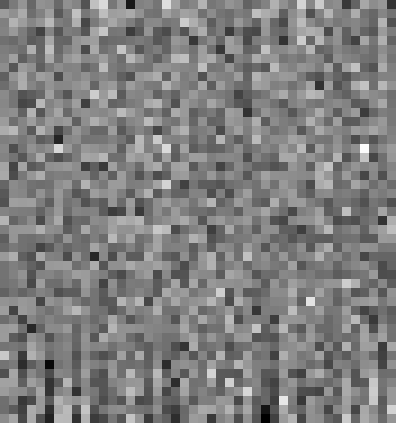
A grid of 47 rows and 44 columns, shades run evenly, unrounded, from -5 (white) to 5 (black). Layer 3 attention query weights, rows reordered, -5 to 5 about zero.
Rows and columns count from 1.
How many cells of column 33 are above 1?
5
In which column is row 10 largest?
36
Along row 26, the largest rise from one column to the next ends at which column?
20
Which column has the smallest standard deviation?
38
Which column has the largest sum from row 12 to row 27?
25
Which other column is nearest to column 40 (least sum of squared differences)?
37
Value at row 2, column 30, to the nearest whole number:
-2
